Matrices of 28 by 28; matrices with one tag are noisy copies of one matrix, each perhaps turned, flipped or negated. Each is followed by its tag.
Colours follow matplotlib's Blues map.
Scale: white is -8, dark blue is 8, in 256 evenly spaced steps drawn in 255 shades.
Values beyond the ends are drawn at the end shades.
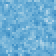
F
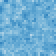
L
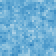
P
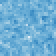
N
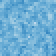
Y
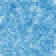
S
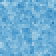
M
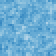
N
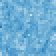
S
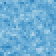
Y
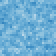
Y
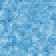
F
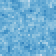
P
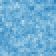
Y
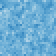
M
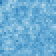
S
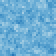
M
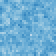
L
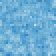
L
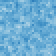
N
